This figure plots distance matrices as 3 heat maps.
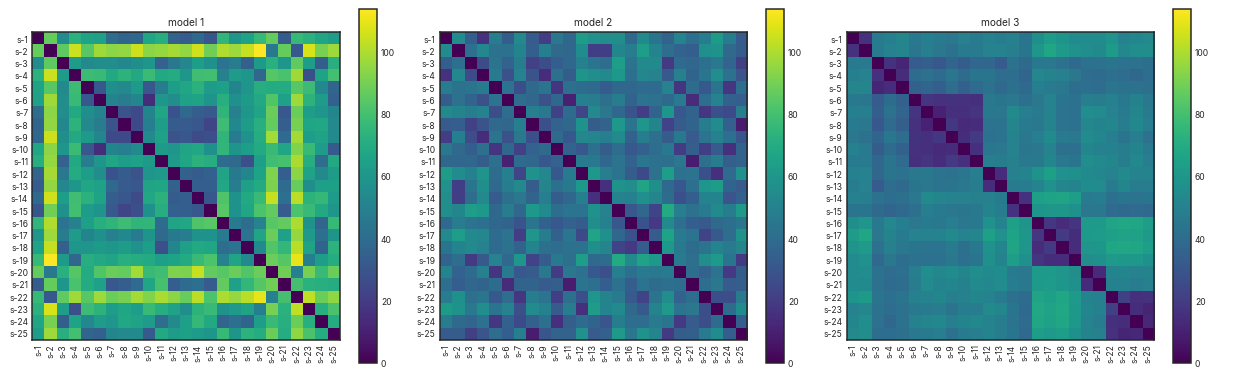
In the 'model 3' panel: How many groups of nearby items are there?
8
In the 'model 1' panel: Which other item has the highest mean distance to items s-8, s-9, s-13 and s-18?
s-2
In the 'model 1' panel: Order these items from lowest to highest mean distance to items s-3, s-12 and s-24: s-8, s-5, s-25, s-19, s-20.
s-8, s-5, s-19, s-25, s-20
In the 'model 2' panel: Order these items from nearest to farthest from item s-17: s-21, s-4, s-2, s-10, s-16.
s-16, s-10, s-21, s-4, s-2
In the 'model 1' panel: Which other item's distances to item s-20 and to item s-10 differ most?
s-6
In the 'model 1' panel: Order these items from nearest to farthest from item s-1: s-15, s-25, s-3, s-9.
s-15, s-9, s-3, s-25
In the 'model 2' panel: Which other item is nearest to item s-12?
s-23
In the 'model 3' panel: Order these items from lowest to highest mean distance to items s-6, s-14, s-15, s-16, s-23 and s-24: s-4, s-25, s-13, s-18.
s-25, s-4, s-13, s-18
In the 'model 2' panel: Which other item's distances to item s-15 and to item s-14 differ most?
s-13
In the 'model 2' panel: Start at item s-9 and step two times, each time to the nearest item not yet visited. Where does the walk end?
s-1
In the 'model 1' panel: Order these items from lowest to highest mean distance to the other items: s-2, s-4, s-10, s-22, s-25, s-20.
s-10, s-25, s-4, s-20, s-22, s-2
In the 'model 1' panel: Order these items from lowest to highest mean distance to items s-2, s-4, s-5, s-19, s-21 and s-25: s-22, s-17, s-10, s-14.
s-10, s-17, s-14, s-22
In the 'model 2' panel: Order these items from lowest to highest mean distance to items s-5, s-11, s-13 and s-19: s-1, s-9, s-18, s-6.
s-6, s-9, s-1, s-18
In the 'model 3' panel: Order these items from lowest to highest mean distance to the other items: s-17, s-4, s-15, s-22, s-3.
s-3, s-4, s-15, s-22, s-17
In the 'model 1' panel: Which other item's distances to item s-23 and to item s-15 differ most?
s-4
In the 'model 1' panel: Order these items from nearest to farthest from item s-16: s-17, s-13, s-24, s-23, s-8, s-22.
s-24, s-17, s-23, s-13, s-8, s-22
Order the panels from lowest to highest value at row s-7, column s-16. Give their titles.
model 2, model 3, model 1
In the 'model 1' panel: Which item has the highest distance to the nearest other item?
s-20
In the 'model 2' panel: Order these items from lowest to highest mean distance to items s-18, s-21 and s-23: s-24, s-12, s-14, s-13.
s-12, s-24, s-14, s-13
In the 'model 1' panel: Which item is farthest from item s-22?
s-19
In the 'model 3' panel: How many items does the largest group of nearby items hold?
6
